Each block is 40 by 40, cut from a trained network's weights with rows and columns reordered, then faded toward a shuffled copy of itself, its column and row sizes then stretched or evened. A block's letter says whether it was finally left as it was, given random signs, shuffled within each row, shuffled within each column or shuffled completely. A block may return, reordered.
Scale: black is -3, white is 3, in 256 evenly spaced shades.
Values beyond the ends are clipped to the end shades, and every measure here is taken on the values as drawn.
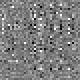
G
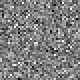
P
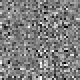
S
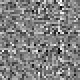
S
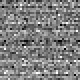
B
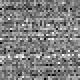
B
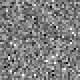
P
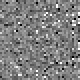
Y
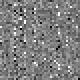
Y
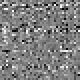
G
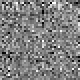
S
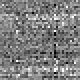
G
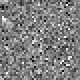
Y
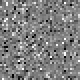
Y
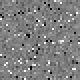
P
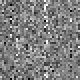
Y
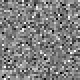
P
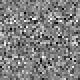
B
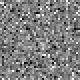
P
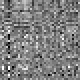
G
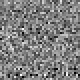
B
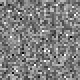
P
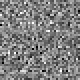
B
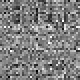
G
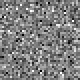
P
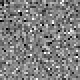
P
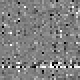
S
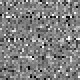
B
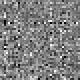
S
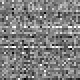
G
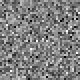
P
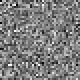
S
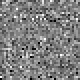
B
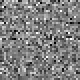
B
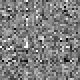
S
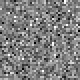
P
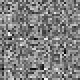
G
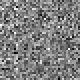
S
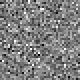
P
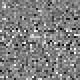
B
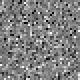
P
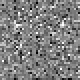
Y
